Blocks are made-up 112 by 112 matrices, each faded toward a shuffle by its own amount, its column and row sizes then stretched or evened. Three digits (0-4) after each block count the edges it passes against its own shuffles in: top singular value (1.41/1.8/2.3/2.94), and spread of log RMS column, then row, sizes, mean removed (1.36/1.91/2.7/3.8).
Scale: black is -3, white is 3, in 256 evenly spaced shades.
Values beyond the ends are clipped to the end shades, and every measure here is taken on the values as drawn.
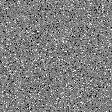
0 0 0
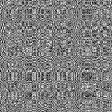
4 1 1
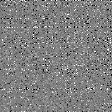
2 2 3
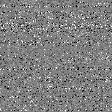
0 0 3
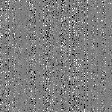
2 4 1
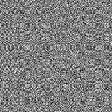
4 0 1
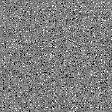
0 2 2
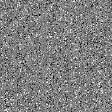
0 3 0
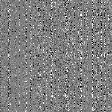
2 4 1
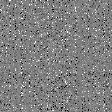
0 3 1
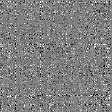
2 3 3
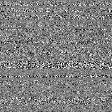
0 0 4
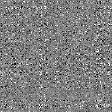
0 3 3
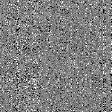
2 3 1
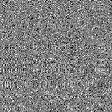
3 1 1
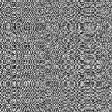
4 3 2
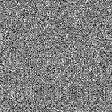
3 0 0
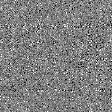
0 2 2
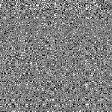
3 1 3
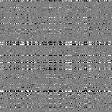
4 2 4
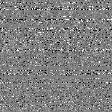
0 0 4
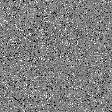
0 1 1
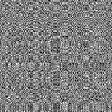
4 0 2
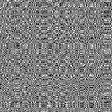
4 0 3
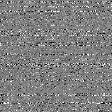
2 1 4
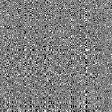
3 3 3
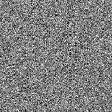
2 1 0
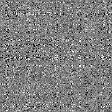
1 3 4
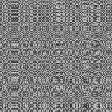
4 1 3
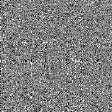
1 3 2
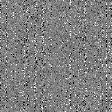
2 3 0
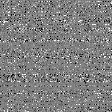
1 2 4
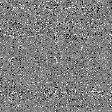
0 2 3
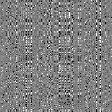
4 4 0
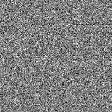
2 0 1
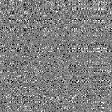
3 1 3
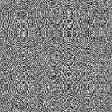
4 3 0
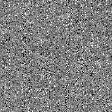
1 3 0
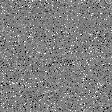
0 0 2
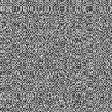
4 2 0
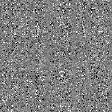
1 3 2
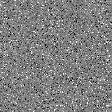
2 1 0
